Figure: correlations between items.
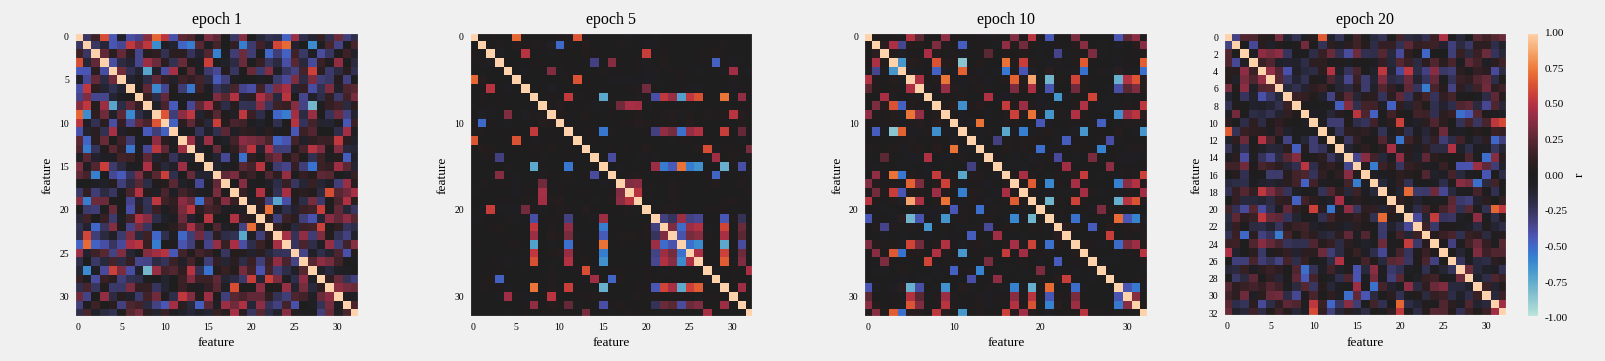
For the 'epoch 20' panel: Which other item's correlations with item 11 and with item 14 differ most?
0
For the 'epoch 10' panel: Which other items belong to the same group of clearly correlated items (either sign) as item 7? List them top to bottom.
2, 14, 22, 26
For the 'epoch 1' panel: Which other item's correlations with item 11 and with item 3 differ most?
0
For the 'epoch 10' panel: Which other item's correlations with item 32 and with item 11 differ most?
3
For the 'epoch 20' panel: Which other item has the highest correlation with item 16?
14
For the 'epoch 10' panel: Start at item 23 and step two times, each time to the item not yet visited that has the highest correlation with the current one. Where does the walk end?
15
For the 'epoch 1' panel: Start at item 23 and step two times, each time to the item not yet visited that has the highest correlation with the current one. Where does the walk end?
24
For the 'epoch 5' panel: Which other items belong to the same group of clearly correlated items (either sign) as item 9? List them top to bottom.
4, 30
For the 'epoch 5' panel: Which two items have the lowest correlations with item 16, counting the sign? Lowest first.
28, 14
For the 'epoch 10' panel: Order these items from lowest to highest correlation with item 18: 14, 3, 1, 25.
14, 1, 25, 3
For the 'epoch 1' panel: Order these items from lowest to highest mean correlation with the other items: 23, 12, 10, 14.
23, 14, 10, 12
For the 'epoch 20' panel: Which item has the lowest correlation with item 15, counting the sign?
17
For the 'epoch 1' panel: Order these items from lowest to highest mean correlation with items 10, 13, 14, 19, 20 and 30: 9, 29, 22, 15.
29, 15, 22, 9
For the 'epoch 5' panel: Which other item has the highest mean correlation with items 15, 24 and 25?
21
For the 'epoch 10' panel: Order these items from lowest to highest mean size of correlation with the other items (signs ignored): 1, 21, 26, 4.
26, 1, 4, 21
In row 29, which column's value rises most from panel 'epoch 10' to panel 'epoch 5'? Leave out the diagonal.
31
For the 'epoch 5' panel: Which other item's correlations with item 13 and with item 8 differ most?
27
